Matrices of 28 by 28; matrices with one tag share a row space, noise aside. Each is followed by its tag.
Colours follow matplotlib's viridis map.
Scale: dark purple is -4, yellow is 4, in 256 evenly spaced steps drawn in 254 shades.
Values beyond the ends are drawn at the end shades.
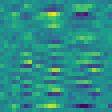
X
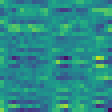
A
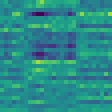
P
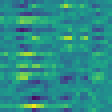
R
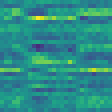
P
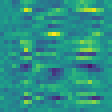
X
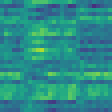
P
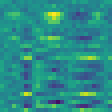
X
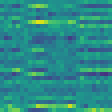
P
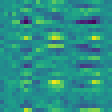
X
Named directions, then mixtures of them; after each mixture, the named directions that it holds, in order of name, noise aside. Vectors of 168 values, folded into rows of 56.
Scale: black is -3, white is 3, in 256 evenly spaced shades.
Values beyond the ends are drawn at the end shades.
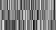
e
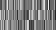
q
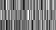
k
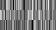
k, q.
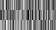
k.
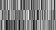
e, k.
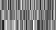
e.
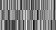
e.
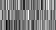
e, k.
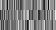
q.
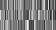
q.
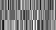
e.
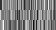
e, q.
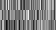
e, k.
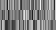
e, q.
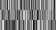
e.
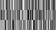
e, k.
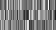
q.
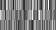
k, q.
